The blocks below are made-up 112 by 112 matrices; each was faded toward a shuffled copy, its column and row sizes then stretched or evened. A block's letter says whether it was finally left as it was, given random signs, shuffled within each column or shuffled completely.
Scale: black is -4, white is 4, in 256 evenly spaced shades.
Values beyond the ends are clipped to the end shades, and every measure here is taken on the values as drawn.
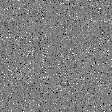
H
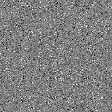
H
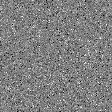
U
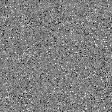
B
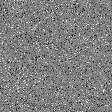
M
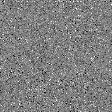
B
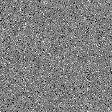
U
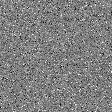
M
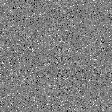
H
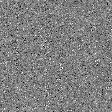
U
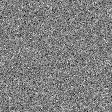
M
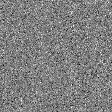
U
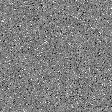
M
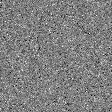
M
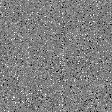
B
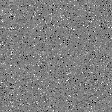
H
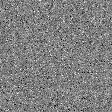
M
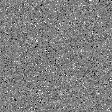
B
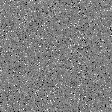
U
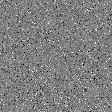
M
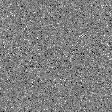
B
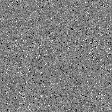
B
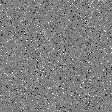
U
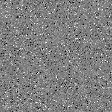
H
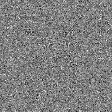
H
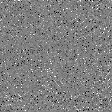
H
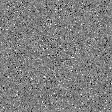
B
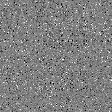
H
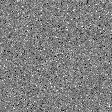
M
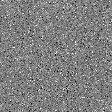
U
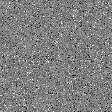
B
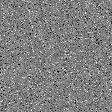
U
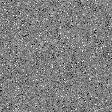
U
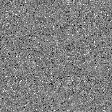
H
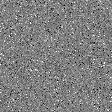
U
